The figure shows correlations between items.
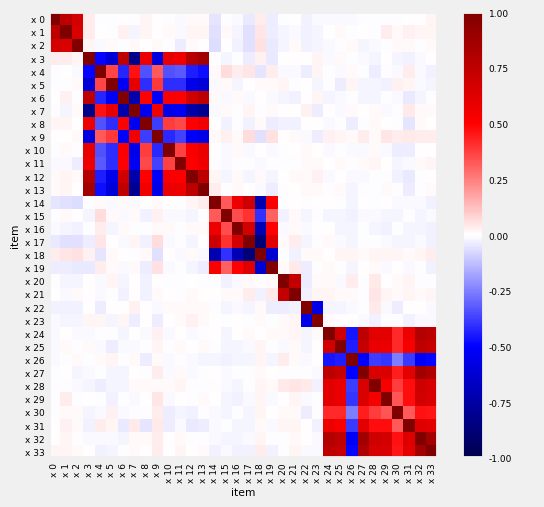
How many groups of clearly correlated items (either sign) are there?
6
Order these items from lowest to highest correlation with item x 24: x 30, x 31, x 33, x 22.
x 22, x 30, x 31, x 33
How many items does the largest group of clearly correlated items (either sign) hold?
11
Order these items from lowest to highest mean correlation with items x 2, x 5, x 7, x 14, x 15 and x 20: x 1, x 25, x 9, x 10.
x 10, x 25, x 1, x 9
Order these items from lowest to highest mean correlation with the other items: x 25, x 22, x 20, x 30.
x 22, x 20, x 30, x 25
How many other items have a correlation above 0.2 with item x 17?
4
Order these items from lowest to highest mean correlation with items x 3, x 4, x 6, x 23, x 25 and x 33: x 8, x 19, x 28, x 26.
x 26, x 19, x 8, x 28
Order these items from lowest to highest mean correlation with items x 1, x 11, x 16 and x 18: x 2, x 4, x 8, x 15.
x 4, x 15, x 8, x 2
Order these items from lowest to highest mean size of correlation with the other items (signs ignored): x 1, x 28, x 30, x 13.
x 1, x 30, x 28, x 13
